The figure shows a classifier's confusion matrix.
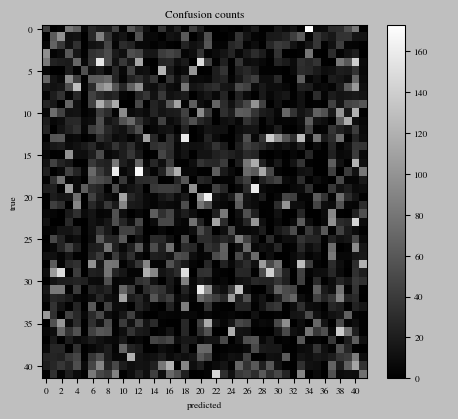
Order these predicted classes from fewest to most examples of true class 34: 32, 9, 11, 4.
9, 32, 4, 11
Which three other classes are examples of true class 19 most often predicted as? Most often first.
27, 3, 5
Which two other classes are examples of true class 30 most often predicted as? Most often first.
18, 8
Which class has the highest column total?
40
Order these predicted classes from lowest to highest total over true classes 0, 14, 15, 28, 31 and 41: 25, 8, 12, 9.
12, 8, 25, 9
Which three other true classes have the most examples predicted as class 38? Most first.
36, 10, 32
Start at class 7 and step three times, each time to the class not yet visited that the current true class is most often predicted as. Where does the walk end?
21
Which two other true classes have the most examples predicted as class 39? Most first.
11, 36
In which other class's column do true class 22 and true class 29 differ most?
2
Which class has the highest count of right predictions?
29
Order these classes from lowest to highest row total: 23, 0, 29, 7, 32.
0, 23, 32, 7, 29
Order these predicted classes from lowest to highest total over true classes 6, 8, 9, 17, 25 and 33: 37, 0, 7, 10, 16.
10, 0, 37, 16, 7
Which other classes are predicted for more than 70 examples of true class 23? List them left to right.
19, 22, 27, 37, 40
